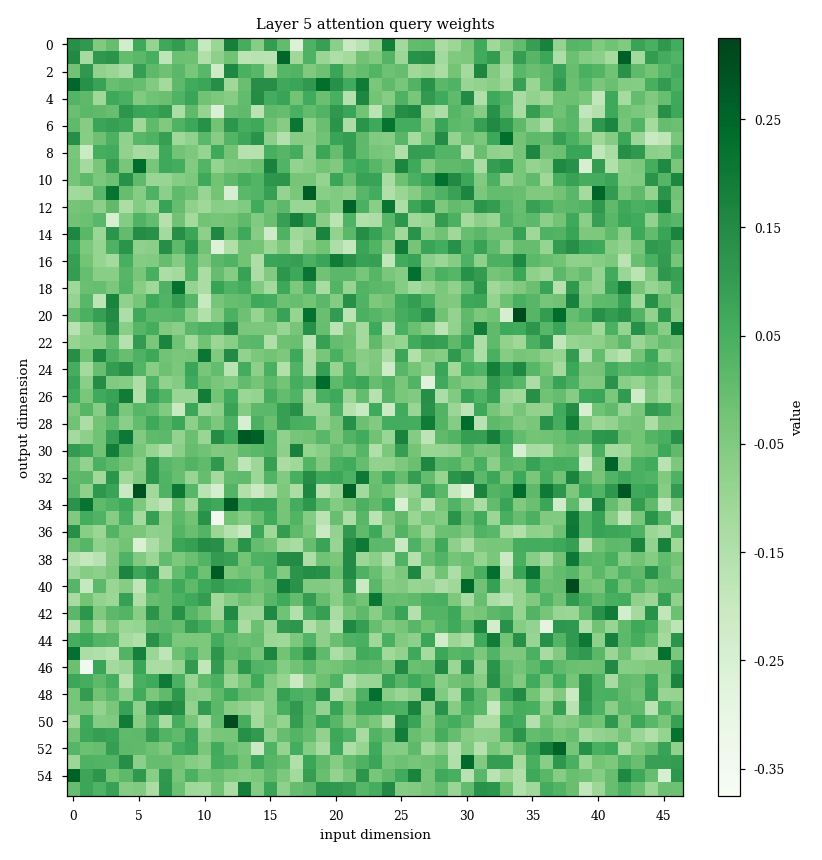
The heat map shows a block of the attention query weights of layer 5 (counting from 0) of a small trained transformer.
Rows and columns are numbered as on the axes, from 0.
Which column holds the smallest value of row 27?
39
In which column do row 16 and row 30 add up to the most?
17
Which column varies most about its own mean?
11
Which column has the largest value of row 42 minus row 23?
41
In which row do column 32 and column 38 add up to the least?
49
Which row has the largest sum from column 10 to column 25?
3
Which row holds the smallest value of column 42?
42
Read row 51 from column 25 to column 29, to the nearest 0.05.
0.2 0 -0.05 0.05 0
